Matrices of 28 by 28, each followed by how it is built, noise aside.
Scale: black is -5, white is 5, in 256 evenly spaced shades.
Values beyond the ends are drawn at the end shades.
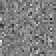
uneven columns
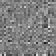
low rank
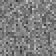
noise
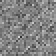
Hankel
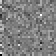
uneven columns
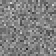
noise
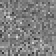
lower triangular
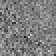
lower triangular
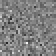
lower triangular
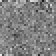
uneven rows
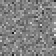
uneven columns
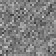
Hankel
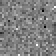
sparse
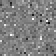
sparse
